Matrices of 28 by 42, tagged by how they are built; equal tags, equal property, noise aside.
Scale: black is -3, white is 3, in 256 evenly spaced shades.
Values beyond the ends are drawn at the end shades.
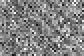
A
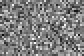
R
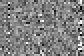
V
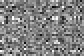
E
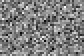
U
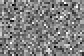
R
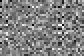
E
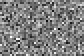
R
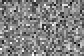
R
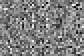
E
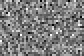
R
